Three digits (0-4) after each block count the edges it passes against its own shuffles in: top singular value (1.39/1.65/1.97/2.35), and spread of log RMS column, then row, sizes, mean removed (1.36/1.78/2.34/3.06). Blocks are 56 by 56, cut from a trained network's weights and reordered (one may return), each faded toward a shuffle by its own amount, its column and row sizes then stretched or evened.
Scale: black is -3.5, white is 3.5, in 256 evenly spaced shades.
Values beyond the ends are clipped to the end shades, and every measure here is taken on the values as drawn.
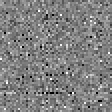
1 1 1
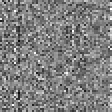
2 2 0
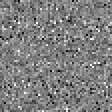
0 0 2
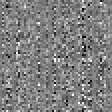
0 4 0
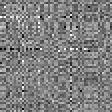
4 1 1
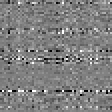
2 1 4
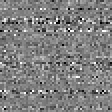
0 1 4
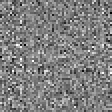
1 2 1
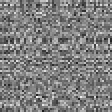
4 1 2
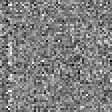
1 2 1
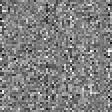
0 3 1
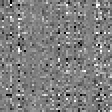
2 4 2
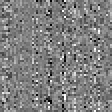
1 4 0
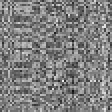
4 0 1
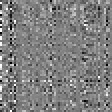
3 4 2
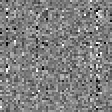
2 3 1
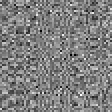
4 0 1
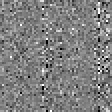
1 3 1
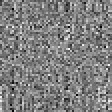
2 2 1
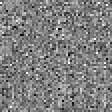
1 0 0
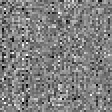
1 3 1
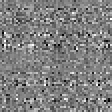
2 0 4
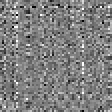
3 3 2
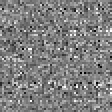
0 2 3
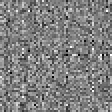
2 2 1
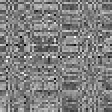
4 0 2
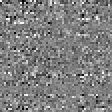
0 2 3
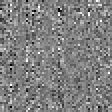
0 3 2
